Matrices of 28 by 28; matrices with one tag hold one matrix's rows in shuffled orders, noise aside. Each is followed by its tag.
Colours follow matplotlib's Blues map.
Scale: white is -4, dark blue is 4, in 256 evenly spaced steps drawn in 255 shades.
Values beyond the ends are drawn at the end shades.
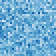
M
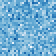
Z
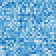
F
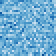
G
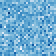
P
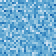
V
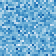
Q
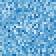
Q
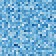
Z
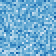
V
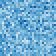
M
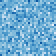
Q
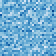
G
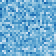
M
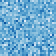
P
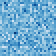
Z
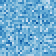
M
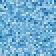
V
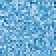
V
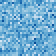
F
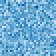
Q
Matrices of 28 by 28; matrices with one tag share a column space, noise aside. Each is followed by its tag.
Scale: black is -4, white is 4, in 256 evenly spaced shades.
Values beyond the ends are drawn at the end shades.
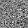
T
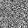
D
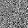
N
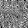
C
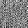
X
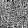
C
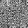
X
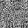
D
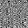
N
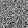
N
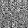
D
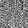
X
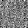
C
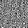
X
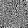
X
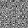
T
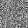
D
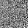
C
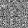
T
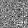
T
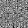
D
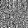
C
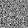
T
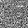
T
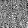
C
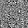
N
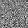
T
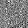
N
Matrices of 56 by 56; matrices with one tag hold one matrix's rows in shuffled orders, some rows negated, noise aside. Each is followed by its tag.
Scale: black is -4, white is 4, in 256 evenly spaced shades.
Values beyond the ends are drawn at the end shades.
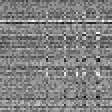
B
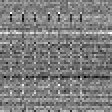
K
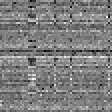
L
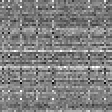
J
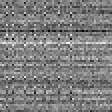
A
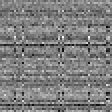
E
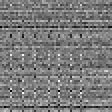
K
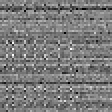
A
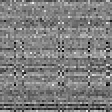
E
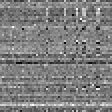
B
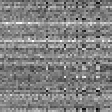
B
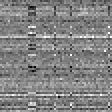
L
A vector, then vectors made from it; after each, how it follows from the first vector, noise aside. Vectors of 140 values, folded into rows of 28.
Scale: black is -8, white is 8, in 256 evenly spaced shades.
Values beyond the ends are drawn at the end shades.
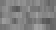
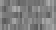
negated.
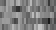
scaled up.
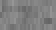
wrapped around, shrunk.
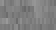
wrapped around, negated, shrunk.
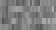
negated.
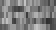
scaled up.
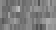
negated.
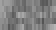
wrapped around, negated.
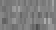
negated, partly zeroed.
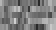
negated, scaled up.
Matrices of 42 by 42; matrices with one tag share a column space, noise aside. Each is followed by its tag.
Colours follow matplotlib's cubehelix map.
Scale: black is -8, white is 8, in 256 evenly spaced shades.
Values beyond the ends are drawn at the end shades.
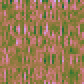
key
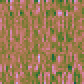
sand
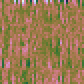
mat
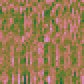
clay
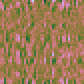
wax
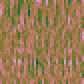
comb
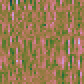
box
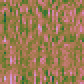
clay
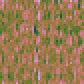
key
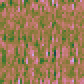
wax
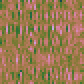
key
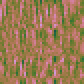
comb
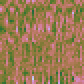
clay
